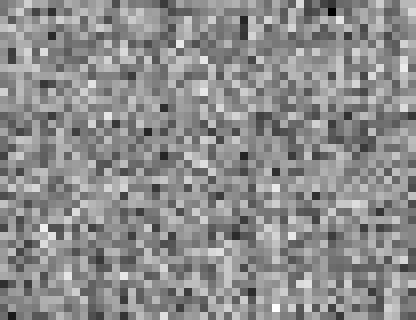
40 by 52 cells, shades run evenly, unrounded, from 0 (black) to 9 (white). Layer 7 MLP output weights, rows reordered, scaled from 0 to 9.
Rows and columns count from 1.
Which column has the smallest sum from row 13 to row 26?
21
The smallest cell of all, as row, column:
2, 42
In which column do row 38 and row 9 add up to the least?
16
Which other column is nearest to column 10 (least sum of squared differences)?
3
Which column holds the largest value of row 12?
26
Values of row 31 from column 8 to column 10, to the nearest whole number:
6 6 5
